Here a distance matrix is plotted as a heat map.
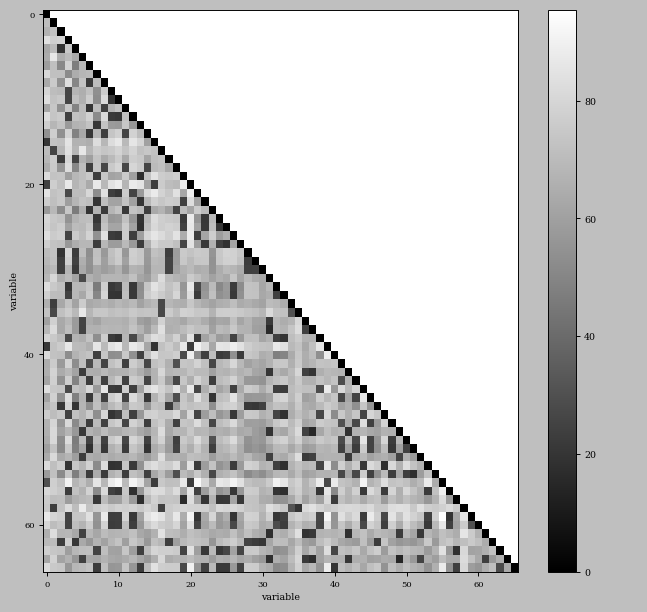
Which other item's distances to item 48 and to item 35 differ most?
58
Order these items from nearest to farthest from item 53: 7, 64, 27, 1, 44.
44, 7, 27, 64, 1
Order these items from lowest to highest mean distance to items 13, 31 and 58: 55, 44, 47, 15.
47, 44, 15, 55
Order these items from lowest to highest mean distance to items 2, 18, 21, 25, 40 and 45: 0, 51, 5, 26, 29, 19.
51, 19, 29, 26, 5, 0
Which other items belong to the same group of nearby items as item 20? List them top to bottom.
0, 15, 39, 55
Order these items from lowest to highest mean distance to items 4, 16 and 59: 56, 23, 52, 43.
56, 23, 43, 52
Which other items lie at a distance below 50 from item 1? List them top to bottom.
16, 34, 35, 58
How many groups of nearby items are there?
7
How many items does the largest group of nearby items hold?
15
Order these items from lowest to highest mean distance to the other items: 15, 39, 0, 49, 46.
49, 46, 0, 15, 39
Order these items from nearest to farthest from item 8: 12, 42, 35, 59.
42, 35, 12, 59
